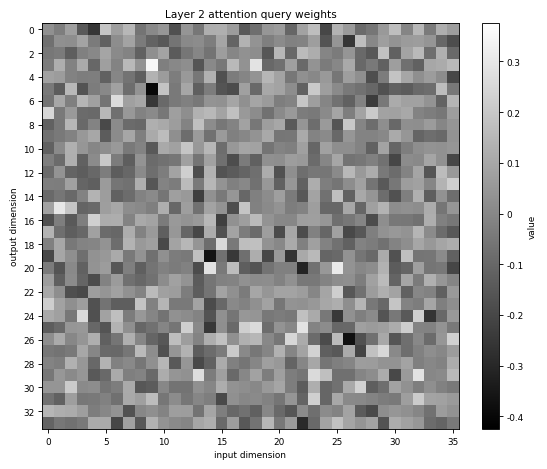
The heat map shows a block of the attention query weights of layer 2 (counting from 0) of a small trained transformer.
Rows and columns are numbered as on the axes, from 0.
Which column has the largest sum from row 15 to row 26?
18
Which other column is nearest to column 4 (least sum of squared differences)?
11
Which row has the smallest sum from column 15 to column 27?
17
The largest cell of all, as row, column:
3, 9
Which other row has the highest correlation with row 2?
19
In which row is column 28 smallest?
6
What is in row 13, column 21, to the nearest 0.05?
0.05
